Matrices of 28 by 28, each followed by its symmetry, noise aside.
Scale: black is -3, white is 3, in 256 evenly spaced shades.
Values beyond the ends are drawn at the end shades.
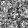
symmetric.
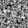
same after a half turn.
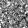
no symmetry.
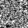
no symmetry.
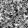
symmetric.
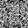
same after a half turn.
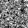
no symmetry.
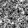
symmetric.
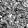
antisymmetric.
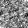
same after a half turn.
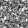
same after a half turn.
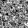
no symmetry.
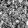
no symmetry.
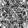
same after a half turn.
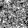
antisymmetric.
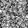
same after a half turn.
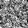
antisymmetric.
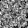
symmetric.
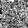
antisymmetric.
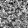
antisymmetric.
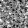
antisymmetric.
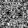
same after a half turn.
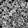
symmetric.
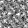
same after a half turn.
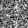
no symmetry.
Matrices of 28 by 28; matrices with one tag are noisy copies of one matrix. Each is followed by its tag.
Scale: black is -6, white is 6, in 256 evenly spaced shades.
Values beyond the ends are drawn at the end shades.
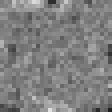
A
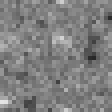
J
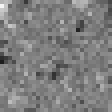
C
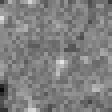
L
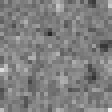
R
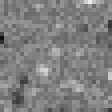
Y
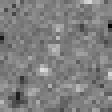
Y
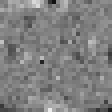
A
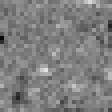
Y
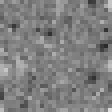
R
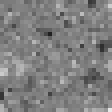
R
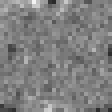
A
